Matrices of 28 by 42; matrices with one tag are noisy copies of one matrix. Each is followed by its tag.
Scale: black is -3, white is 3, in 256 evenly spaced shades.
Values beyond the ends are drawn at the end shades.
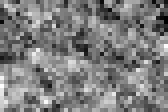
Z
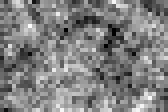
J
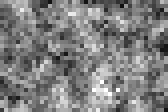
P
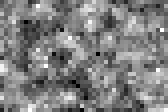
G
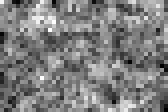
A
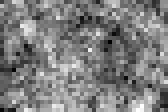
J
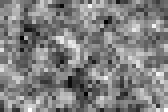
G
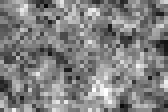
P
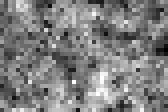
P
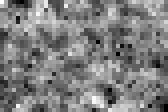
A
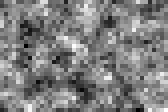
G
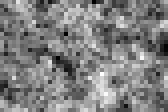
P
